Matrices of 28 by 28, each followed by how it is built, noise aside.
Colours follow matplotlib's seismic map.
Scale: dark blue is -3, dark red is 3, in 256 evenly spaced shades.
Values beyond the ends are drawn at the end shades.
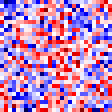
smooth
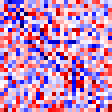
banded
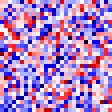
Hankel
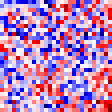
smooth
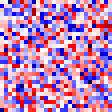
Toeplitz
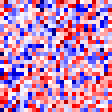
Hankel
